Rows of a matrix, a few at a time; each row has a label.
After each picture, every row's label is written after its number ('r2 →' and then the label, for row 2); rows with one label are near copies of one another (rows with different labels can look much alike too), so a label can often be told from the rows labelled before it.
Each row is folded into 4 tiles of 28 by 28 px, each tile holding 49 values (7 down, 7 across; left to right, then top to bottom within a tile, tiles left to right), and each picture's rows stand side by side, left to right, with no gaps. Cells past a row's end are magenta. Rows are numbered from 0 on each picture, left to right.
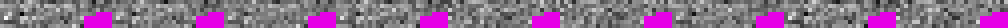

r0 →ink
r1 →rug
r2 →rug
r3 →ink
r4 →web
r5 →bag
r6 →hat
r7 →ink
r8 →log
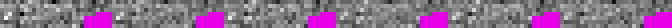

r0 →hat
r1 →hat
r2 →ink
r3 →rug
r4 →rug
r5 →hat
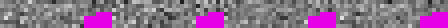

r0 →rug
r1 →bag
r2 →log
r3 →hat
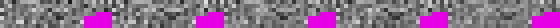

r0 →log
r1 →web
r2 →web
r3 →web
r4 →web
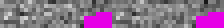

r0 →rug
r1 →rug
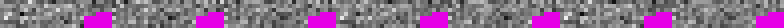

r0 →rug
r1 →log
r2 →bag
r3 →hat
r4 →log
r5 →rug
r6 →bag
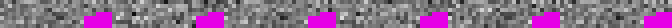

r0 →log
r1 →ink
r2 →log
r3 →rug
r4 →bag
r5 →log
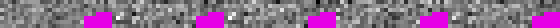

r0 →bag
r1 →ink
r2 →hat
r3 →bag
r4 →rug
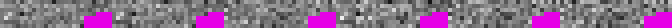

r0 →hat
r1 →hat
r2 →web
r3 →ink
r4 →bag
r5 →bag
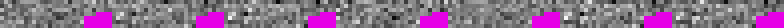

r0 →web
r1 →hat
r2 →hat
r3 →log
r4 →log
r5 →rug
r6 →rug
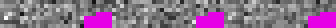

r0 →ink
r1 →bag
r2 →ink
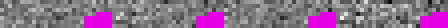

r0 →web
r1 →hat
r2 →log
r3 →rug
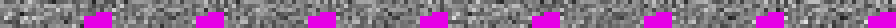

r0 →ink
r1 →web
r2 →web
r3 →web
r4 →rug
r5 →bag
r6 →log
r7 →log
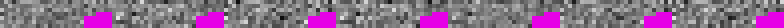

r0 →bag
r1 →rug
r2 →log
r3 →ink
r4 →ink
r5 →log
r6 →log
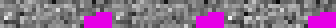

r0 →hat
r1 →hat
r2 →ink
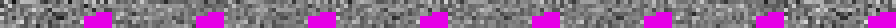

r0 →bag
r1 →rug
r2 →bag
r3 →log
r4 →web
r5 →log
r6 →rug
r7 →web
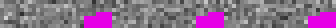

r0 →hat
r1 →web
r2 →web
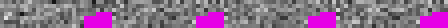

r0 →hat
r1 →bag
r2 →web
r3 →web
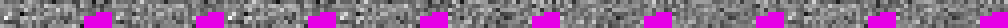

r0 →ink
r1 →rug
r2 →ink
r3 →rug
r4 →bag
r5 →log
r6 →bag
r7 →rug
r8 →bag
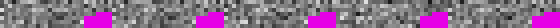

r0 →bag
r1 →bag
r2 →web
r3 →rug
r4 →bag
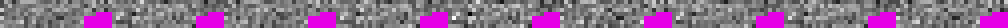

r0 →log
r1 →rug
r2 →bag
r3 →ink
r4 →rug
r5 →log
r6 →hat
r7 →ink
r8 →log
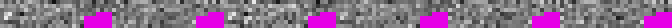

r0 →hat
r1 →bag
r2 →rug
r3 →hat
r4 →bag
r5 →log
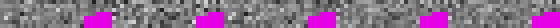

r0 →ink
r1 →bag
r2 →ink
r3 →bag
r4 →log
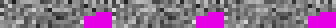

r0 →bag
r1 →bag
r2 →bag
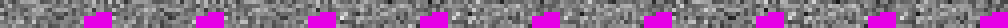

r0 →web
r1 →bag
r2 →web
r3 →hat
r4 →rug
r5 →rug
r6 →web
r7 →rug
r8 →ink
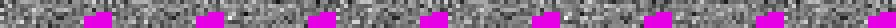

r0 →web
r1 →web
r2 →hat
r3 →log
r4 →web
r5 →ink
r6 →rug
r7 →log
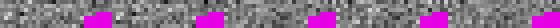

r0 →rug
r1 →hat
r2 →bag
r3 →web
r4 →log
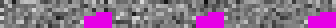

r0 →log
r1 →rug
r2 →bag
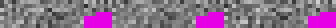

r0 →bag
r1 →bag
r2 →web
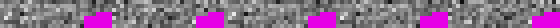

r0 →ink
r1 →bag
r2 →hat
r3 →hat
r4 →log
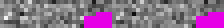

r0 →rug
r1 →rug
